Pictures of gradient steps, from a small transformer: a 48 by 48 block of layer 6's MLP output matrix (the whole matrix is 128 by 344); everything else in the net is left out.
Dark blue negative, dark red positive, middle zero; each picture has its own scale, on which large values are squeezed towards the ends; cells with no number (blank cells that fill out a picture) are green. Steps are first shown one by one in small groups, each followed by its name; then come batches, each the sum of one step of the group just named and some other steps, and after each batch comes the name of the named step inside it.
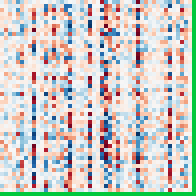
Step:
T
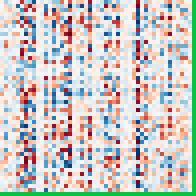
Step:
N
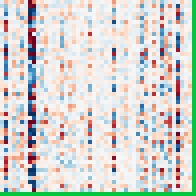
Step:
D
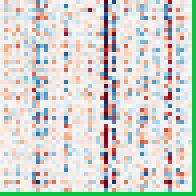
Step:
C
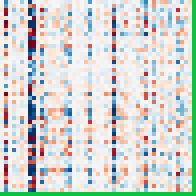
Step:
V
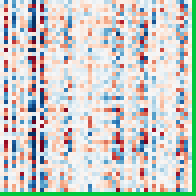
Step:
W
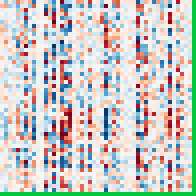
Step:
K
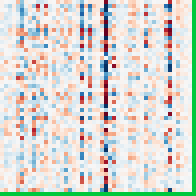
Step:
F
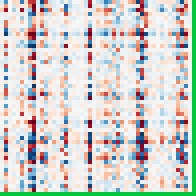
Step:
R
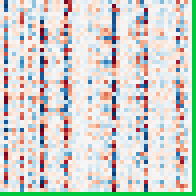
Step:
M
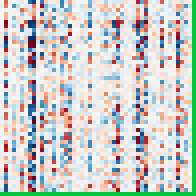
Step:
W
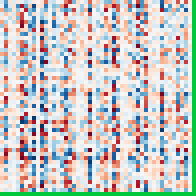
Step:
M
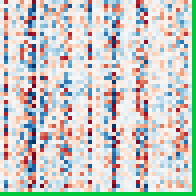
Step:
N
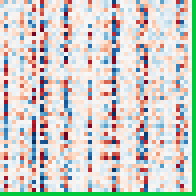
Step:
M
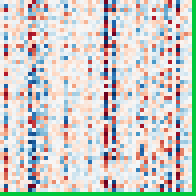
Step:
C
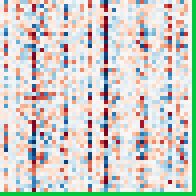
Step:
R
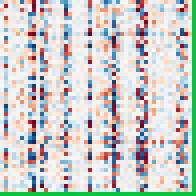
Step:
R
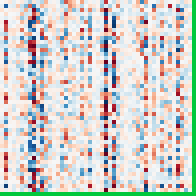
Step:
M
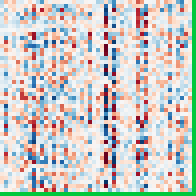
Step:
R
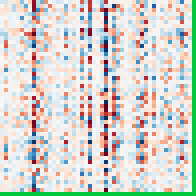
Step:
R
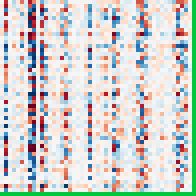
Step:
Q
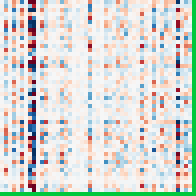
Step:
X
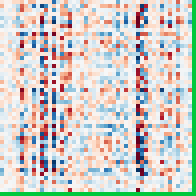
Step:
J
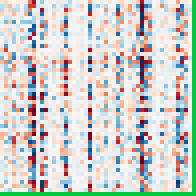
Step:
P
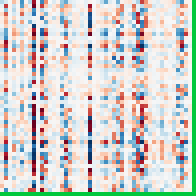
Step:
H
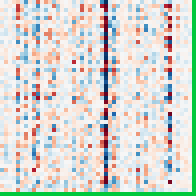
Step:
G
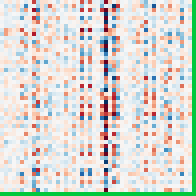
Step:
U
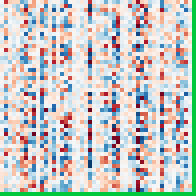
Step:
P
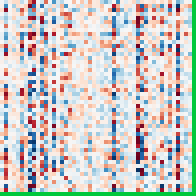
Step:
J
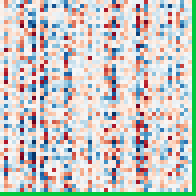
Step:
H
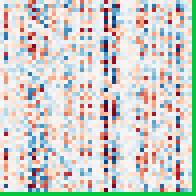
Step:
U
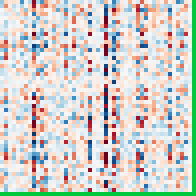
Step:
H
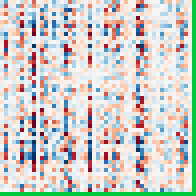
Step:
H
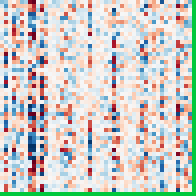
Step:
H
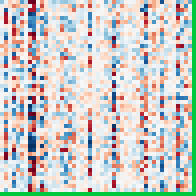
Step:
H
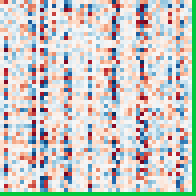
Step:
P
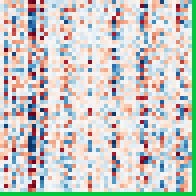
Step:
P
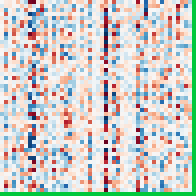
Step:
Q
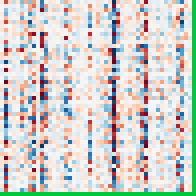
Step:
H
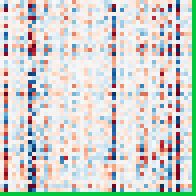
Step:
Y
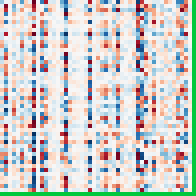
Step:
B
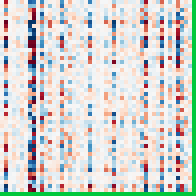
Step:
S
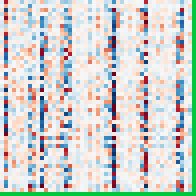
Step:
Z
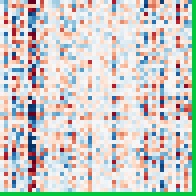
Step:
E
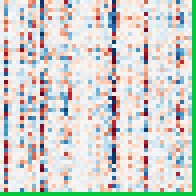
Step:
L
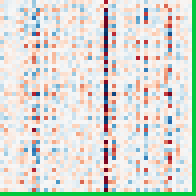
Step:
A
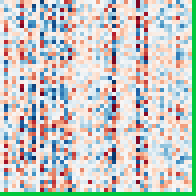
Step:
L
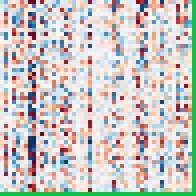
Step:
E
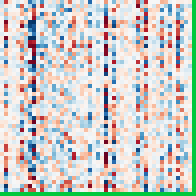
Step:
S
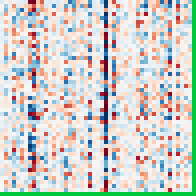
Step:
E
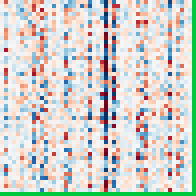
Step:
B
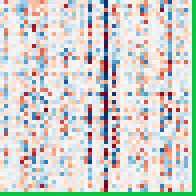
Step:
Z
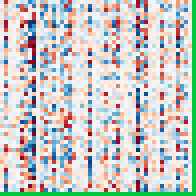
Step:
S
